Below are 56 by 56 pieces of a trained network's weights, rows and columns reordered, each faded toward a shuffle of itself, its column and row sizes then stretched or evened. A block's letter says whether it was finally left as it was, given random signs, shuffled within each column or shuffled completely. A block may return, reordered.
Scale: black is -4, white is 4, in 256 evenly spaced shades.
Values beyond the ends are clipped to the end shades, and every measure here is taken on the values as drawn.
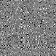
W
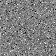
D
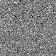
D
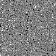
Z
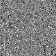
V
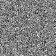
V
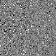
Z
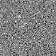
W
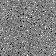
D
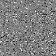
W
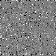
W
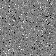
V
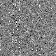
V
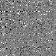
W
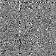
Z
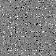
Z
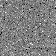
D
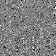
W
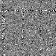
Z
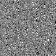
V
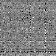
W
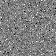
D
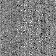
V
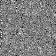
V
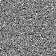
D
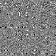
W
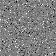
D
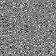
W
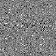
W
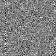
V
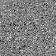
Z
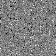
V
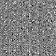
W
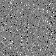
V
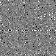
W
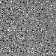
Z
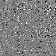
Z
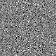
V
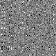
W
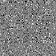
W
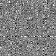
W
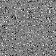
Z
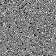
D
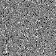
V
